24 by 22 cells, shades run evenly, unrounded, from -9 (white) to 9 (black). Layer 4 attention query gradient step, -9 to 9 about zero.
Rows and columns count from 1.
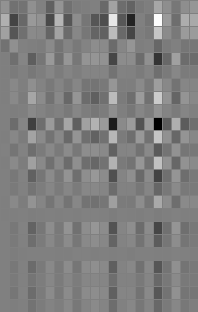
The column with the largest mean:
2
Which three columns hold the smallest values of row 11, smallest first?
18, 13, 4
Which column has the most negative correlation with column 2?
1
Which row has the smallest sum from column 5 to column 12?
10
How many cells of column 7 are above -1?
21
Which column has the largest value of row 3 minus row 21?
15
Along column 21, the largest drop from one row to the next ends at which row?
11
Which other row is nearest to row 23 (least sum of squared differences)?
12
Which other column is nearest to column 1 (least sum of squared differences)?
7
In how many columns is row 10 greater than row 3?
11
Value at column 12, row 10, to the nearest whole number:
-2
